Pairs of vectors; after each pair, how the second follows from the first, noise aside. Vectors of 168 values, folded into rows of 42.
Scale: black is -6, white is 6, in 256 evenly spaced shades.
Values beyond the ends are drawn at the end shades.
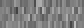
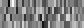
reversed, negated, scaled up.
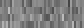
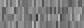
wrapped around, negated.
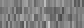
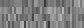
negated.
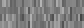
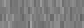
shrunk.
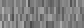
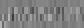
partly zeroed.
